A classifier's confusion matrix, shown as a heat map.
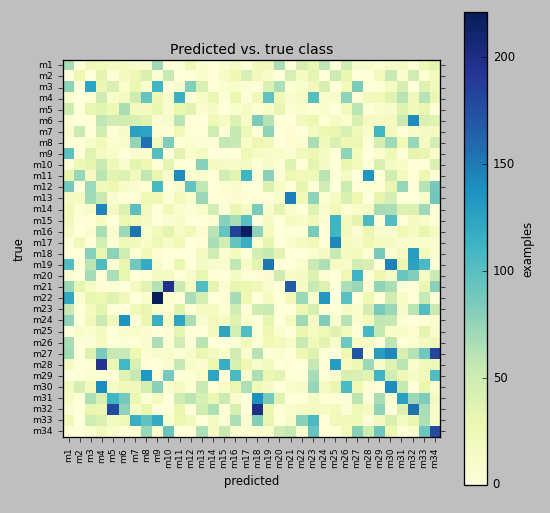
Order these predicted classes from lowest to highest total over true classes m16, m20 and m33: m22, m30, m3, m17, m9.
m30, m22, m3, m9, m17
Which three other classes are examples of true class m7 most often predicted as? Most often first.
m8, m29, m19
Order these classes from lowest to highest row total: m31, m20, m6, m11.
m20, m6, m11, m31
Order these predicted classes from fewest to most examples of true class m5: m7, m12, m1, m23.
m23, m7, m12, m1
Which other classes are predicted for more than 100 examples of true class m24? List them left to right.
m6, m9, m11
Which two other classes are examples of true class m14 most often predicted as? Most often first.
m4, m7
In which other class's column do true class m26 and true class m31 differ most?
m18
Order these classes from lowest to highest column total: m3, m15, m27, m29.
m15, m3, m27, m29
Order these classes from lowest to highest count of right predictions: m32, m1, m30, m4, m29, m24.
m4, m1, m24, m29, m30, m32
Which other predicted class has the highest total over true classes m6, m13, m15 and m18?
m32
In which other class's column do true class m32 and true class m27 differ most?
m34
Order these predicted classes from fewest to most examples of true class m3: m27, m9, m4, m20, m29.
m29, m4, m20, m27, m9
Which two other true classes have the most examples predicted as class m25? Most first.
m17, m28
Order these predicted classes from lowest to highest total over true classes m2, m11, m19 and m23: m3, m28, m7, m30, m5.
m5, m3, m7, m28, m30
